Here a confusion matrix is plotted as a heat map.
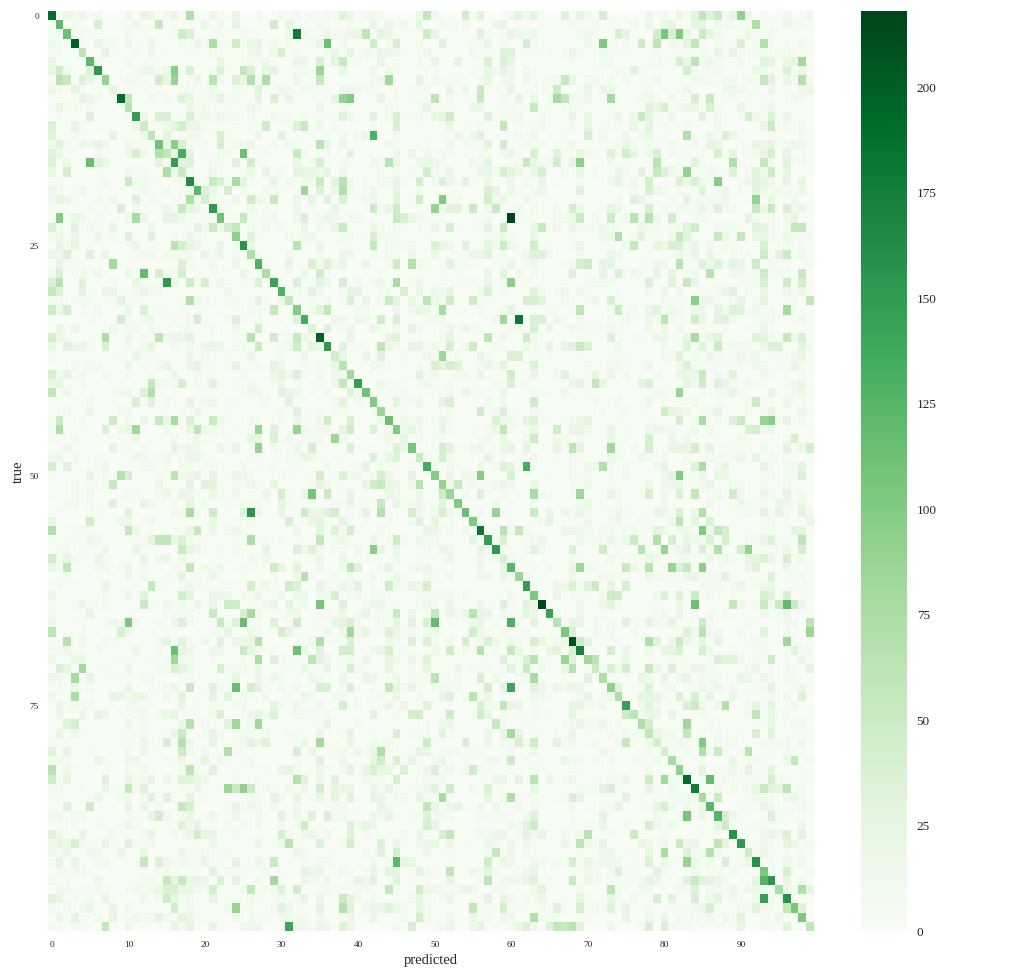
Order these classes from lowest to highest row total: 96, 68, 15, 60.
96, 15, 60, 68
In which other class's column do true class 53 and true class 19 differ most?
33
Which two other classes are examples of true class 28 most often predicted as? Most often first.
12, 86
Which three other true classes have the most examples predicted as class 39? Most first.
9, 67, 60
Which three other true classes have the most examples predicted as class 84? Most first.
64, 31, 35
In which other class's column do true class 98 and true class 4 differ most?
63
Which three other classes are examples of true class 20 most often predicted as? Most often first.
51, 92, 18
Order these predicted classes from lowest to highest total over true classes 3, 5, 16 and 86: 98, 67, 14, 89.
67, 14, 89, 98
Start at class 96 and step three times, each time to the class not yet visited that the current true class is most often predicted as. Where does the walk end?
34
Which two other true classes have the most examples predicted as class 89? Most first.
16, 64
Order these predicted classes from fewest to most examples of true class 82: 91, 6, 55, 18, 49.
6, 49, 91, 55, 18
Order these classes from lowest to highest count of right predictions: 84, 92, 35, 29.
29, 92, 84, 35
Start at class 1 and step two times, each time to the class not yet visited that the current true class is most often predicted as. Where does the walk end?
45
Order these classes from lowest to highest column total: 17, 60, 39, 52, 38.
52, 39, 38, 17, 60
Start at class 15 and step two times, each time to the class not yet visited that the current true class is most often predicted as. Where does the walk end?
83
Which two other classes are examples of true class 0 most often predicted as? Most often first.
90, 18
